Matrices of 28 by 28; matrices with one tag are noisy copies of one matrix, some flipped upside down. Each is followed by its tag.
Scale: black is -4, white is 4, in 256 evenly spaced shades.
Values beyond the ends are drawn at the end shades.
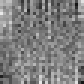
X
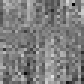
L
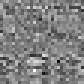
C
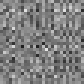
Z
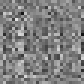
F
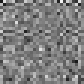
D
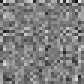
D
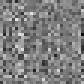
F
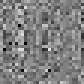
F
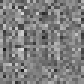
F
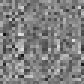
F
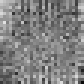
X
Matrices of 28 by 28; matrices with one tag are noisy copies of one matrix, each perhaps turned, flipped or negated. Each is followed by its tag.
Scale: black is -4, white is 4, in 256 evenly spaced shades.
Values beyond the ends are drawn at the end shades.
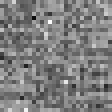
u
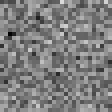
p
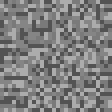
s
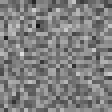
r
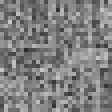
u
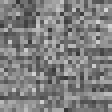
u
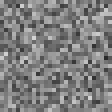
p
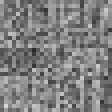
u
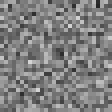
p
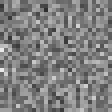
s
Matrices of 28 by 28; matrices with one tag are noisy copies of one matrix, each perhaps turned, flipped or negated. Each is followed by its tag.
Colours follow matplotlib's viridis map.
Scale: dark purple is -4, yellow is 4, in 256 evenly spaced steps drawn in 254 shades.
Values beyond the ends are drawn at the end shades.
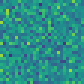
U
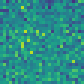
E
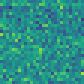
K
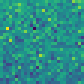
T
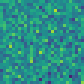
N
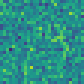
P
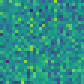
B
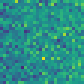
T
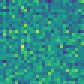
E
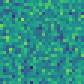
P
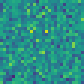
N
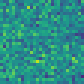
E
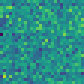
K
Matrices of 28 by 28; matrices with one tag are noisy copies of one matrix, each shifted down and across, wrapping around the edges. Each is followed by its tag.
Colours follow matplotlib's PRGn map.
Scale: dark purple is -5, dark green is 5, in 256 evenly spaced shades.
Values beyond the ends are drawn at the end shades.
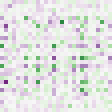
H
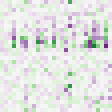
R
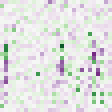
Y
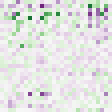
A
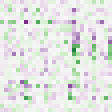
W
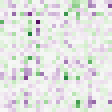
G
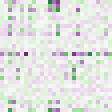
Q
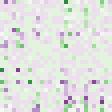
W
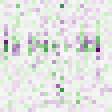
R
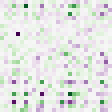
H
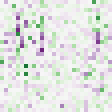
Y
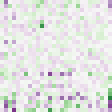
A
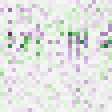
A
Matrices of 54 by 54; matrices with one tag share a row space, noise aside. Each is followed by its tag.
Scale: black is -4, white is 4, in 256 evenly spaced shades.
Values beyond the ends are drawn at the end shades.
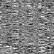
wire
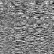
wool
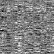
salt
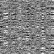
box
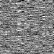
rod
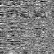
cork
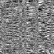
wire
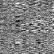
wool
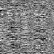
cork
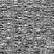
salt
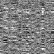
box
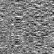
wool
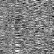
wool
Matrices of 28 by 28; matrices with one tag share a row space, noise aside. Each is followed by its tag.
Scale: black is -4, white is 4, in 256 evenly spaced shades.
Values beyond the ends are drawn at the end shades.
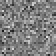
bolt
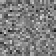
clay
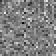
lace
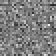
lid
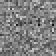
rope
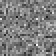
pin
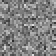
bolt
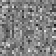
bolt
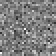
lid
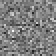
clay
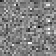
pin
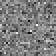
pin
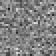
rope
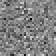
lace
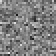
rope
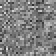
pin
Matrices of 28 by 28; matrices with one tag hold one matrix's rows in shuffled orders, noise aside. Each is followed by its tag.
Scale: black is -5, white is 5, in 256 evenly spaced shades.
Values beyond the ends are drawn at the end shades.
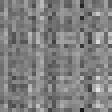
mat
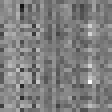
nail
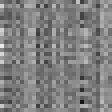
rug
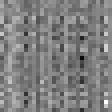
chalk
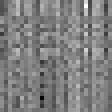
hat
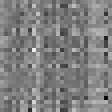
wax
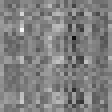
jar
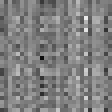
hat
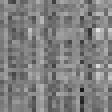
mat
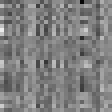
rug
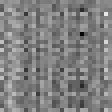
chalk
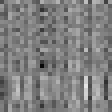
hat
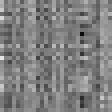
rug
